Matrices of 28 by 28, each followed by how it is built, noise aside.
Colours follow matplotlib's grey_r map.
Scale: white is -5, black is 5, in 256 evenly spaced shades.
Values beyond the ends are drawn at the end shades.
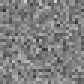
noise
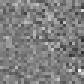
upper triangular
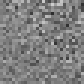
upper triangular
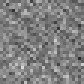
Toeplitz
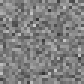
noise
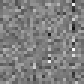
uneven columns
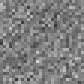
Hankel
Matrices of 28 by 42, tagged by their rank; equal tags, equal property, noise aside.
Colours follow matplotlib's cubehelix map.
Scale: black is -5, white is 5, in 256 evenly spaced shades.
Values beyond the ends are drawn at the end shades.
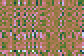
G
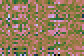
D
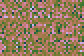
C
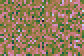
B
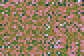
B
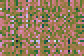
C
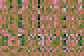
G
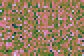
C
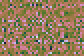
C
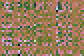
D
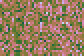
B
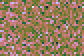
B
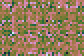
D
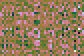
D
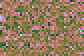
B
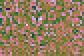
B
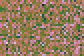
B
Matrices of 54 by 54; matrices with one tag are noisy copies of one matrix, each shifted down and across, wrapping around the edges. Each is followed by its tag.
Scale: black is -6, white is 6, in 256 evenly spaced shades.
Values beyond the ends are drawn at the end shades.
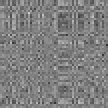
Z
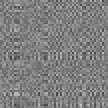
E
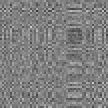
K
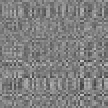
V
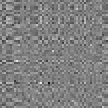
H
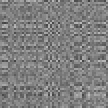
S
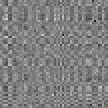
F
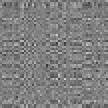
S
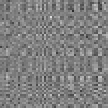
F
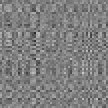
F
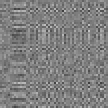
K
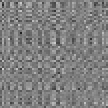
F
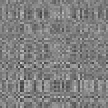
V
